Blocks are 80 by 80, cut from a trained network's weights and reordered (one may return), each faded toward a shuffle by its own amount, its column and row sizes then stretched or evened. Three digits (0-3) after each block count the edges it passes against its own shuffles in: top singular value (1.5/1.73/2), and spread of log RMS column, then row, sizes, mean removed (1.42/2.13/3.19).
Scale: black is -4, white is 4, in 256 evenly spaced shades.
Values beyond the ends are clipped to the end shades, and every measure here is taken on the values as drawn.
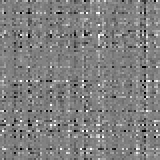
3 2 3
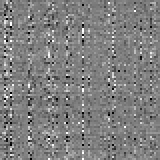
1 3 1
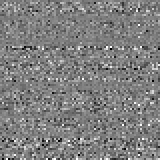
0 1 3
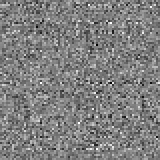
2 1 2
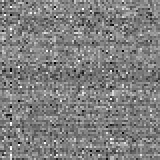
1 2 1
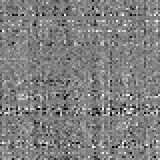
2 1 3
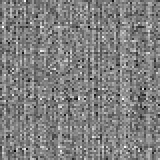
3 0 2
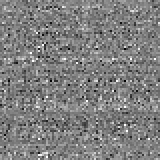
0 1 2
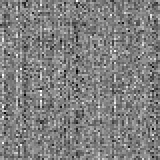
2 2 0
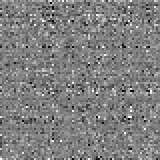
0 2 2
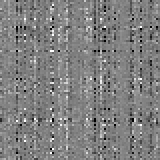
3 3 2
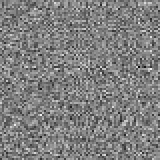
3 0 1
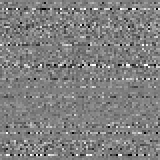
1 0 3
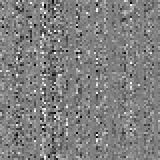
0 3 1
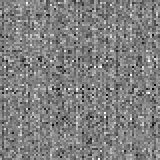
2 1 2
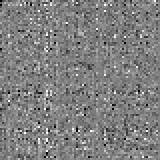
0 2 2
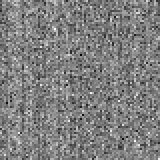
1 0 0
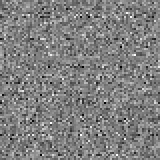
0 0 2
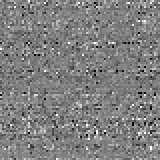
0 2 2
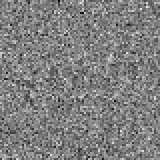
0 0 1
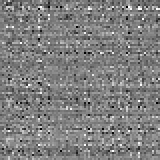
2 2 2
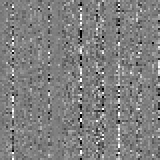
1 3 0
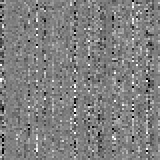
0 3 0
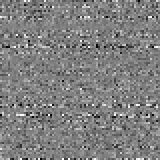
0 1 3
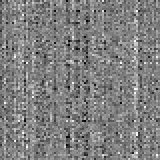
3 2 2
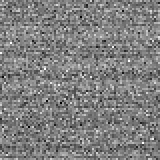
1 0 0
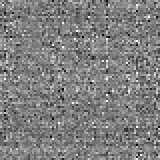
1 2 0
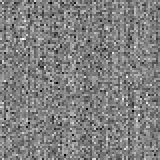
1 0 0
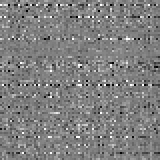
1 1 3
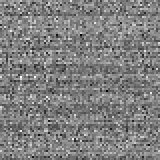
2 1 0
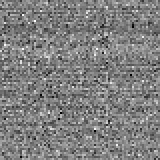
1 1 0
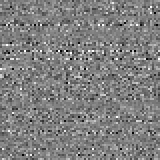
0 0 3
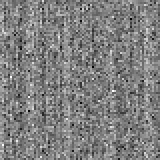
2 1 0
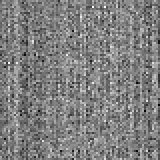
3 1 1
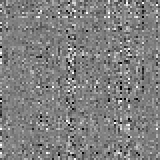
0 3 2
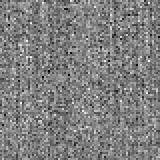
1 0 0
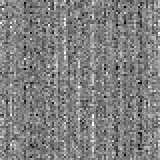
3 2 1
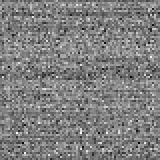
2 1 1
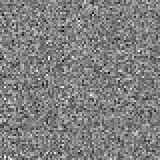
1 1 0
